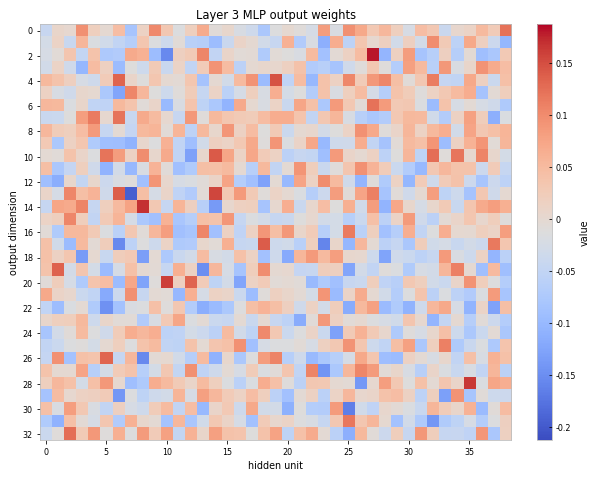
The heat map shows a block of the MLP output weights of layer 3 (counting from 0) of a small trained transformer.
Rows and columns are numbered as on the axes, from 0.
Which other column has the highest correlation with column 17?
32
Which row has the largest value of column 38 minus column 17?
0
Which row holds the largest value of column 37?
17
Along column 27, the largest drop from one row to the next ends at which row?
7
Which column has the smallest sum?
28
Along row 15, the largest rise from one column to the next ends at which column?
10
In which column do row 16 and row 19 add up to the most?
18
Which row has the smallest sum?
22
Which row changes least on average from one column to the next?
23
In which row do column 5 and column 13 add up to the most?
26
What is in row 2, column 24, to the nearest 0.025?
0
